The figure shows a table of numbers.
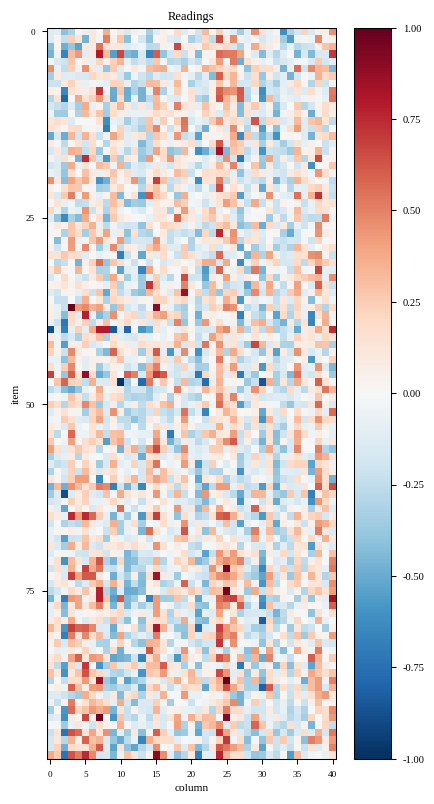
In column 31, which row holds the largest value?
88
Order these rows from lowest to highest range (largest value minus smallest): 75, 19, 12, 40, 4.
19, 4, 12, 75, 40
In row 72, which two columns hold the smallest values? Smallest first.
30, 11
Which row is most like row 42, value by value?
64
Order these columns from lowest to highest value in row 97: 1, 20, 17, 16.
17, 20, 1, 16
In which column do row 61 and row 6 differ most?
9
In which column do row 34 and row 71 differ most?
14
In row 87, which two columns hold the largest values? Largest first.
25, 7
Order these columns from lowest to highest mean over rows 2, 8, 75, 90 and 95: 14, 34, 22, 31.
34, 22, 14, 31
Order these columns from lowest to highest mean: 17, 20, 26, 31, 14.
17, 20, 14, 31, 26
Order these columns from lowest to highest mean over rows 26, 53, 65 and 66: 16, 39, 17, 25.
17, 39, 16, 25
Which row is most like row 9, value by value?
77
